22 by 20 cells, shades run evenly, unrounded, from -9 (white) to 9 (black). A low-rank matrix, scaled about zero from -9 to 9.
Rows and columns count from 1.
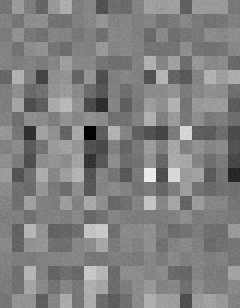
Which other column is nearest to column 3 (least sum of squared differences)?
8
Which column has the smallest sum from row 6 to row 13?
15
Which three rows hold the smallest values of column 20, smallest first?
6, 20, 17
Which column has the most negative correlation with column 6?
11
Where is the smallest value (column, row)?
13, 13
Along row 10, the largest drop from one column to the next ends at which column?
4
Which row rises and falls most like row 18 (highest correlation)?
2
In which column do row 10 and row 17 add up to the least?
16
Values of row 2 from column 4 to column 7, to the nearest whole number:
-1 1 1 0
